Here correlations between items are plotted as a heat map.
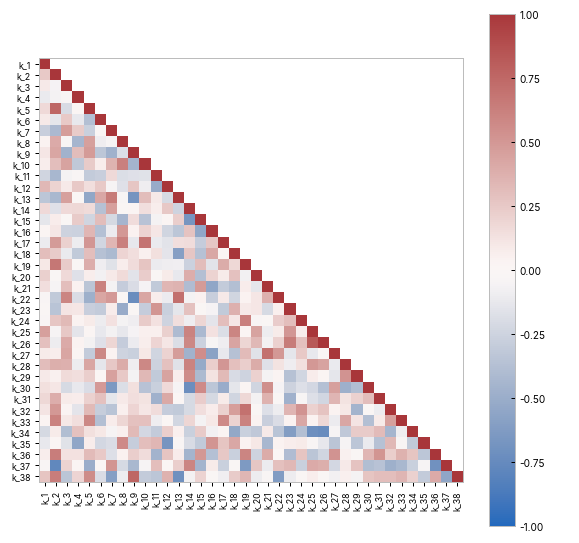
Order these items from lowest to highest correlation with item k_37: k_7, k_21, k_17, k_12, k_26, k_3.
k_17, k_21, k_12, k_3, k_26, k_7
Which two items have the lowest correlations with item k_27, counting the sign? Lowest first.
k_16, k_14
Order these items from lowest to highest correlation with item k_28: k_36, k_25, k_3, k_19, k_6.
k_6, k_36, k_19, k_3, k_25
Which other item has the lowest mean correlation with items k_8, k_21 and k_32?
k_37
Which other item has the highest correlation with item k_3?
k_22
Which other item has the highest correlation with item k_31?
k_36
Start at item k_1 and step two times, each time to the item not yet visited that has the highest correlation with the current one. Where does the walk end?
k_26
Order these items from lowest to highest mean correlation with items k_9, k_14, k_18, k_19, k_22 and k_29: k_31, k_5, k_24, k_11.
k_11, k_31, k_24, k_5
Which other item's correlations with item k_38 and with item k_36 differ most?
k_13
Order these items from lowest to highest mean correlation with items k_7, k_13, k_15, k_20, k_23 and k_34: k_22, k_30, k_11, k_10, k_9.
k_9, k_30, k_10, k_11, k_22
